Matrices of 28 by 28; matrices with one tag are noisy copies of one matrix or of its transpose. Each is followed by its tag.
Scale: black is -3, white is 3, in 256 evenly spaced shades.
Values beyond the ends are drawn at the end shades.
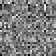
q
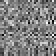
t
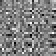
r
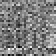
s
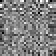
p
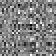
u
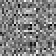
u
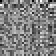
p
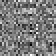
u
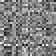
q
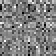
q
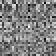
q
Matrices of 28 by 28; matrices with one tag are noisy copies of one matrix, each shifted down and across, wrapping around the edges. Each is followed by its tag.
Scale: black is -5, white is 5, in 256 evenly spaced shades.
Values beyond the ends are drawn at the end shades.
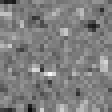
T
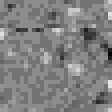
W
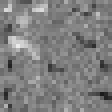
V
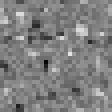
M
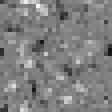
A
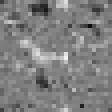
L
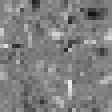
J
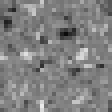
J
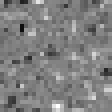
M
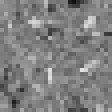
J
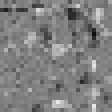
W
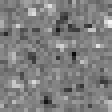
M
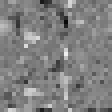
W
